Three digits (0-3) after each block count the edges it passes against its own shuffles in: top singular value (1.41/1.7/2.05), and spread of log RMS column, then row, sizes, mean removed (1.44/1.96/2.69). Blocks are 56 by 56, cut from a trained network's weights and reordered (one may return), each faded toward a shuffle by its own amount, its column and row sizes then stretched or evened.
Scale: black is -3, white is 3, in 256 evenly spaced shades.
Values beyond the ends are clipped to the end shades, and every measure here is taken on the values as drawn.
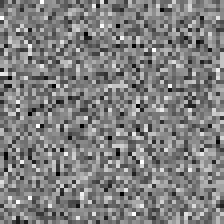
0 0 0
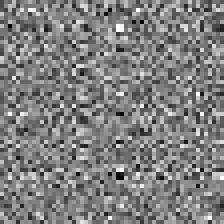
3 1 2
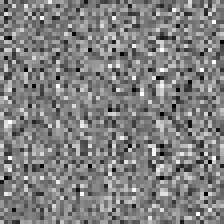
3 2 1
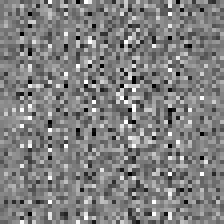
1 3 1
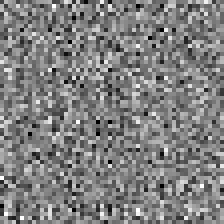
2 1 1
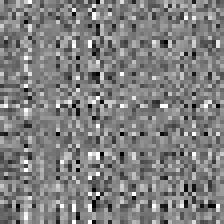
3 3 2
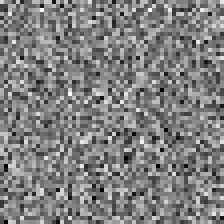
2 0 1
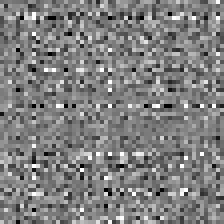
2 1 3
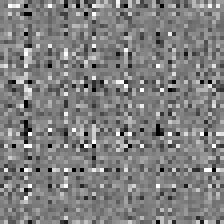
2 3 3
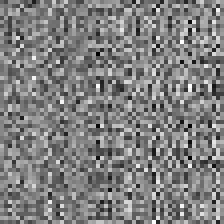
3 3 0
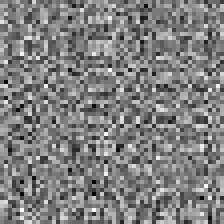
3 1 1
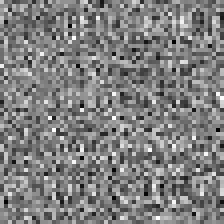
3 1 1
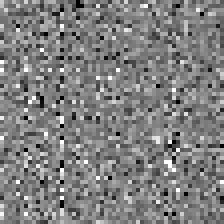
0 2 1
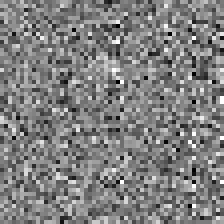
2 1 1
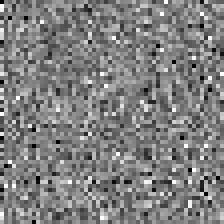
2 1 0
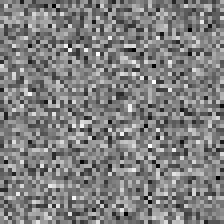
2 0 0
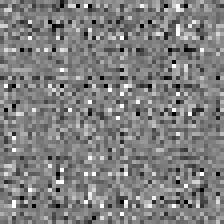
0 2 3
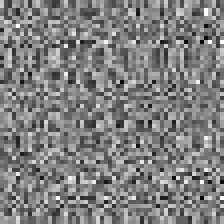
3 0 2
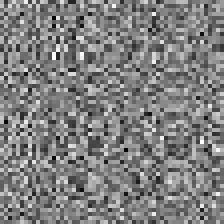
3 1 1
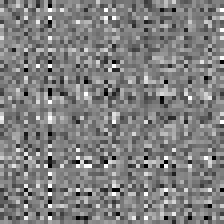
3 3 3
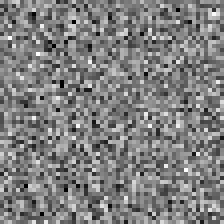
2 0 0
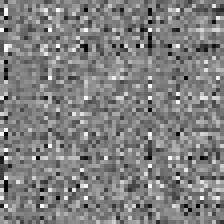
3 2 2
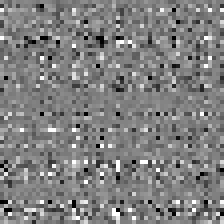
0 2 3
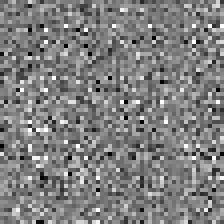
0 2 2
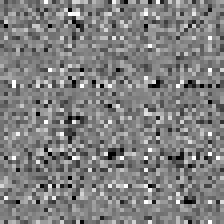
0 2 3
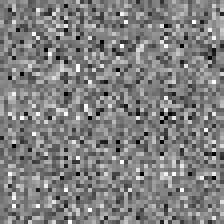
0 2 1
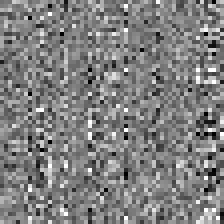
2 3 0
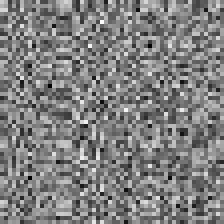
3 1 0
